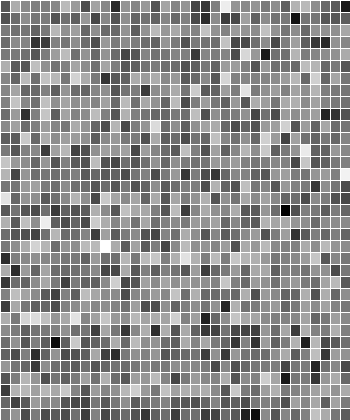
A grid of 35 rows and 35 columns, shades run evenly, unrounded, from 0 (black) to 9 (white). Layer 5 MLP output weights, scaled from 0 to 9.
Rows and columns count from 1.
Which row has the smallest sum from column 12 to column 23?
35
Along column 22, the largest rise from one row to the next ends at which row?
16
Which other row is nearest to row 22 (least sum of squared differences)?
3
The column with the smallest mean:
21
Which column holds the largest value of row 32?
27
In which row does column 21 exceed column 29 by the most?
18
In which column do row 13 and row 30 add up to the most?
31
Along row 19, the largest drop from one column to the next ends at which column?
6
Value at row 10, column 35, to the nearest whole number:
3
